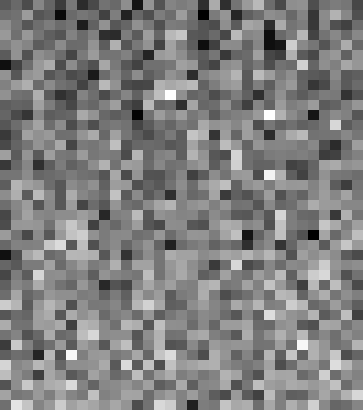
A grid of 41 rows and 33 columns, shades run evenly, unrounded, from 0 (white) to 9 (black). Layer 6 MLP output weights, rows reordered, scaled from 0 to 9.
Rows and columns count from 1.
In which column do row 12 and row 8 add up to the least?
25
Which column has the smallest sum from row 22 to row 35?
8
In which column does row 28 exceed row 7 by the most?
32
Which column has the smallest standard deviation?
17
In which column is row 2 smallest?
31
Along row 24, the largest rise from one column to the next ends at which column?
23
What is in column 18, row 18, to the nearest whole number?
7
